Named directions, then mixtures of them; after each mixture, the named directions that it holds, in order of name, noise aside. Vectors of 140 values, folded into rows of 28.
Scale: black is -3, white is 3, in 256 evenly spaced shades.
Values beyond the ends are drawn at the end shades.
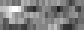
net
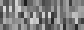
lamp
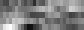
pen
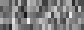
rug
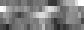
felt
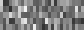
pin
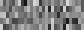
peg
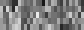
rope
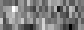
net, pen, rug.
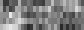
pen, pin, rope.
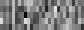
lamp, rope, rug.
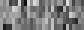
net, peg, rug.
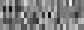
lamp.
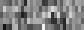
felt, lamp, rug.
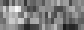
lamp, net, pen.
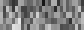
rope.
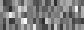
pin.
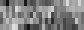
felt, lamp, pen.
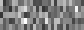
pin.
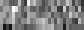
net, peg, rug.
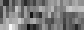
lamp, pen.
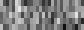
lamp, pin, rope.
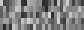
lamp, pin, rug.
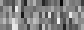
lamp, rope, rug.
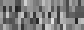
lamp.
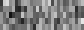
lamp, pin, rope.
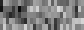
net, pin.
